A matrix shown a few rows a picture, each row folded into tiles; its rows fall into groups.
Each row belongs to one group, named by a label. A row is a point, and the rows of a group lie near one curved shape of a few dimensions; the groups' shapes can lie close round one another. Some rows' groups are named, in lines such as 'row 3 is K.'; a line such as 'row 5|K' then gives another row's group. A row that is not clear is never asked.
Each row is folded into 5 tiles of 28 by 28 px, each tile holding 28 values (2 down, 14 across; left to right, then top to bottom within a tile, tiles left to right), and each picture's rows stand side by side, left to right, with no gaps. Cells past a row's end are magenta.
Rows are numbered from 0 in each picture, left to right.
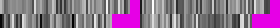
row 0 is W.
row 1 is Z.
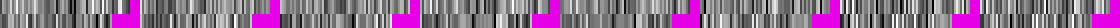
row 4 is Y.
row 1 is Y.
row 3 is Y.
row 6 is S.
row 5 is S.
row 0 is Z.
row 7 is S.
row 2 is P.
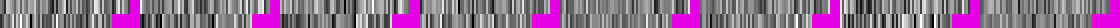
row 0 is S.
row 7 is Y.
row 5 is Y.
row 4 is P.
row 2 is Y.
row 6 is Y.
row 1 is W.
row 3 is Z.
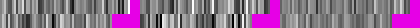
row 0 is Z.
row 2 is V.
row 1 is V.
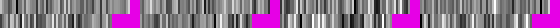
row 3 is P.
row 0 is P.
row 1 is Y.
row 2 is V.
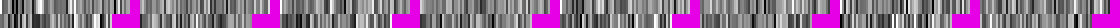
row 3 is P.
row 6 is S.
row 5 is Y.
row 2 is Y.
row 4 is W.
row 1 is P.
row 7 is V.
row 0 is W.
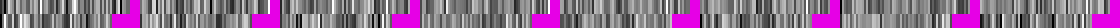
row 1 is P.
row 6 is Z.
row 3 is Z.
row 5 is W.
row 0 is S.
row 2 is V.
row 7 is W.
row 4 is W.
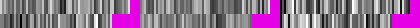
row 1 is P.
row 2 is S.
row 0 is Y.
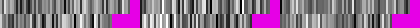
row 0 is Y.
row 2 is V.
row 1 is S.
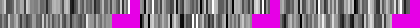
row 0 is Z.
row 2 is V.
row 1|S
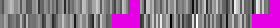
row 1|S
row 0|Y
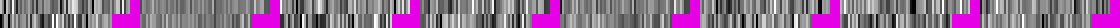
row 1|V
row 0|S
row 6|Z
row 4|V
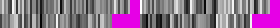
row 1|Y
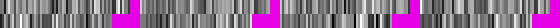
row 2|Y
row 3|W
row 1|Y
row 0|S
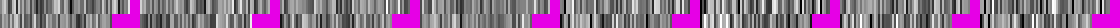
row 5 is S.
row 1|Y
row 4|S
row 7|S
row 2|W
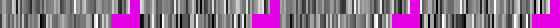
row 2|Y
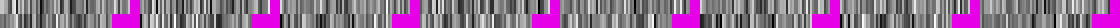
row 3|Z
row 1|P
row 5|W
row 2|W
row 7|Y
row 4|V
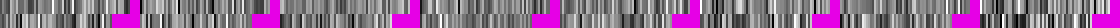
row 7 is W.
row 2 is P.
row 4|V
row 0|V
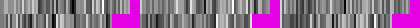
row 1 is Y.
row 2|Y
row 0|Z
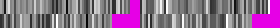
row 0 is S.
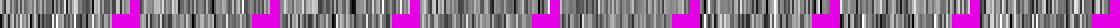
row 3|Z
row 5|S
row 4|V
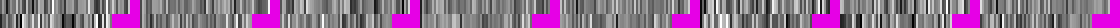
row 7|P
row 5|S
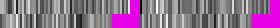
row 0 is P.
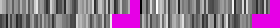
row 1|Z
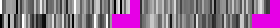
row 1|Z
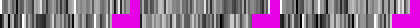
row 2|W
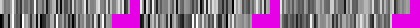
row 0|W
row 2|Y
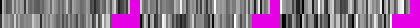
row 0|Z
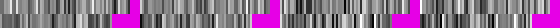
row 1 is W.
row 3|W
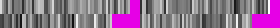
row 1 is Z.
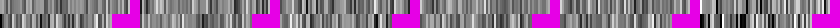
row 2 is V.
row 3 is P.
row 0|P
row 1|Z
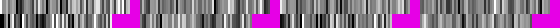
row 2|W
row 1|V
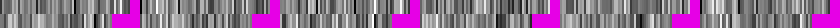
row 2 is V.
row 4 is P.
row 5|Z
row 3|P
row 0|V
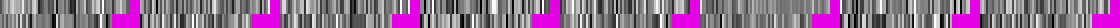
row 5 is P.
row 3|S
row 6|W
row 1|P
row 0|Z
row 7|P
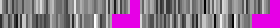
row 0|W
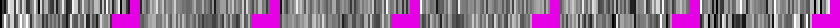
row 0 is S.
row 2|Z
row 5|W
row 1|Z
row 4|Z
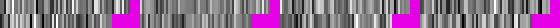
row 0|S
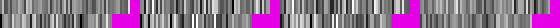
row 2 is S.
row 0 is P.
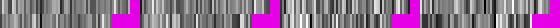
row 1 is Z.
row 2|S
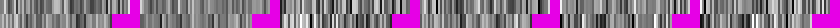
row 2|S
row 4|W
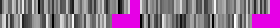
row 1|W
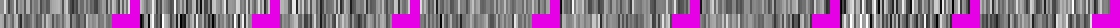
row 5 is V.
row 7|Y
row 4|Z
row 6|S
